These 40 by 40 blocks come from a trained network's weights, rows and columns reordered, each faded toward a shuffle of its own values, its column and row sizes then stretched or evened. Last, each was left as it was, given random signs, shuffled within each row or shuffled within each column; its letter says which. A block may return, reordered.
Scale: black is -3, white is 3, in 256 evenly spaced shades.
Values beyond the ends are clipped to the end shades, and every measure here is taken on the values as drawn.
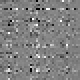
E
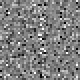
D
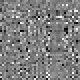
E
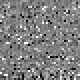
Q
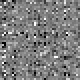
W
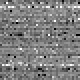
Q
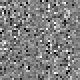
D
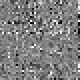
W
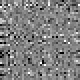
E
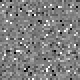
Q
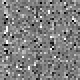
D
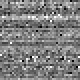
Q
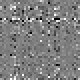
E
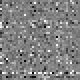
W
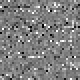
Q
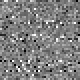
Q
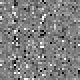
D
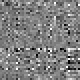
E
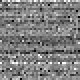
Q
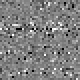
Q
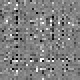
E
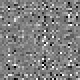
E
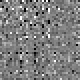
W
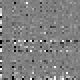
W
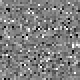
Q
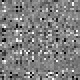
E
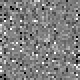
D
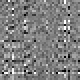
E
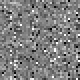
D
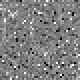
Q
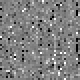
D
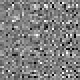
E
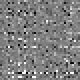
W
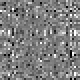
E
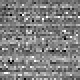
Q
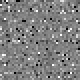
Q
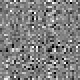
E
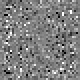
D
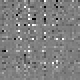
W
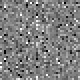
D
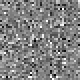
W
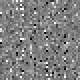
D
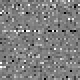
Q
